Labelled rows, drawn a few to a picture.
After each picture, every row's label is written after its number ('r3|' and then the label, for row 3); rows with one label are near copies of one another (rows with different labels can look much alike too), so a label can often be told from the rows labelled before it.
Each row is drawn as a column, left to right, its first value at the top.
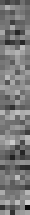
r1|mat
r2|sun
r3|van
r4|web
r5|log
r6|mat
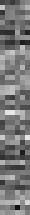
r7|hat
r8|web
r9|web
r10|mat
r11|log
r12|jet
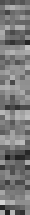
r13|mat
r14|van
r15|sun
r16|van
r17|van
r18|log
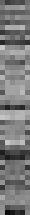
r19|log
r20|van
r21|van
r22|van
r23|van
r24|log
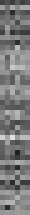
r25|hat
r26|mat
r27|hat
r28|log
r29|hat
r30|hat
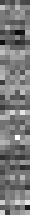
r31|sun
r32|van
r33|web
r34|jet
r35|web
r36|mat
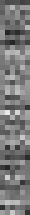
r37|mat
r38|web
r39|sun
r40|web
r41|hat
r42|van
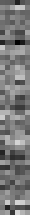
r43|log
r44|mat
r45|van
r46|sun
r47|sun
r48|mat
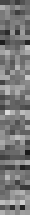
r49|sun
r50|web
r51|mat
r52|hat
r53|mat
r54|log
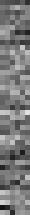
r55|mat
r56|mat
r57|van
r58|hat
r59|log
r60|web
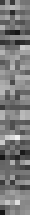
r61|van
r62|jet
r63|hat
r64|jet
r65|log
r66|log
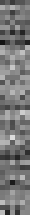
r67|sun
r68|van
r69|hat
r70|van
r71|web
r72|log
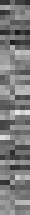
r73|hat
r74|hat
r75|log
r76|web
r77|web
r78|web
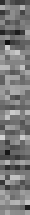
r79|hat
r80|log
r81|web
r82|web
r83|hat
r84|mat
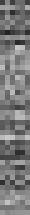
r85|hat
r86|jet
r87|hat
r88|log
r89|log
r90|hat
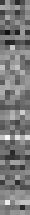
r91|hat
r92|jet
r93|log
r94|hat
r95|mat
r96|jet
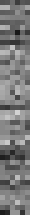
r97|van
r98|van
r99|log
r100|web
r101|van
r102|hat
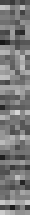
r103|sun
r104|sun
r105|mat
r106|web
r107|hat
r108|mat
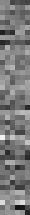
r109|jet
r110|log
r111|hat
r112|mat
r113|mat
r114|van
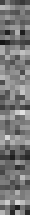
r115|sun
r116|jet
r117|van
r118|mat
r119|web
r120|van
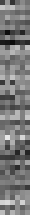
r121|sun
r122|jet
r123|sun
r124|log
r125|jet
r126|log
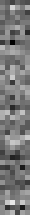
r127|log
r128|mat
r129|sun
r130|van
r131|mat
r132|hat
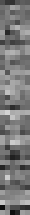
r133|mat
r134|web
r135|van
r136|van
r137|mat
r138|mat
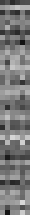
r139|hat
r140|van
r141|hat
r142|hat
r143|sun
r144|hat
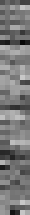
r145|log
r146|log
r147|van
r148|van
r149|sun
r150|sun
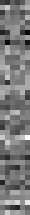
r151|hat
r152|sun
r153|mat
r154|mat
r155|hat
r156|jet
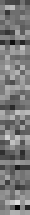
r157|log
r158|hat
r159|sun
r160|mat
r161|log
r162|mat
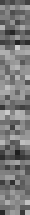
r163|van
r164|web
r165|hat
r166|log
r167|van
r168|sun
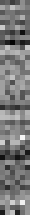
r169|van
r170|log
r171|sun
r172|van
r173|jet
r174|log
